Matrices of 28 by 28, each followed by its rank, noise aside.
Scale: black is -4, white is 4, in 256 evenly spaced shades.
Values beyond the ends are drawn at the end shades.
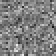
six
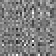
three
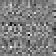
four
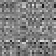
three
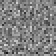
eight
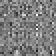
four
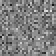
six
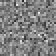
eight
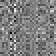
four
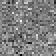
six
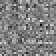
six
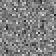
eight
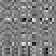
two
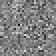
eight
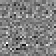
six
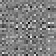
four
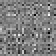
four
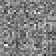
eight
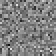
eight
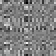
three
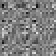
three
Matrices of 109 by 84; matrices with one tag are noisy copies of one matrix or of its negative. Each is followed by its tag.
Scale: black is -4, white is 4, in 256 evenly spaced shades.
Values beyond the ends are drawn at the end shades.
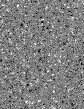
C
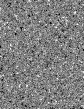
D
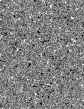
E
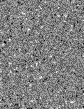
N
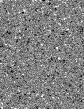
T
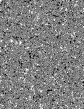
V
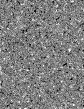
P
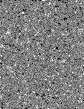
T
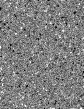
D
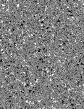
C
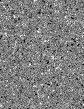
E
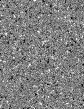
E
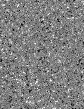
C
